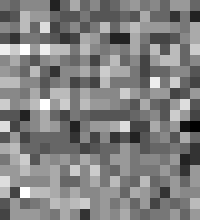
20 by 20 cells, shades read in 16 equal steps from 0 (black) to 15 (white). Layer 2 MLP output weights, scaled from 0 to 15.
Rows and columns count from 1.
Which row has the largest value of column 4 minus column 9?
20
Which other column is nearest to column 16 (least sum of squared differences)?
18
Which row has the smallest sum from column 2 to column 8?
4
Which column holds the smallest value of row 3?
6
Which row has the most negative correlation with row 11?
9
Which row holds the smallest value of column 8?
12
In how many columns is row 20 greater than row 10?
7
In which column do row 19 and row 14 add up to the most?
2
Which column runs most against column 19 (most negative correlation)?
13
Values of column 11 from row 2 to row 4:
5 11 6
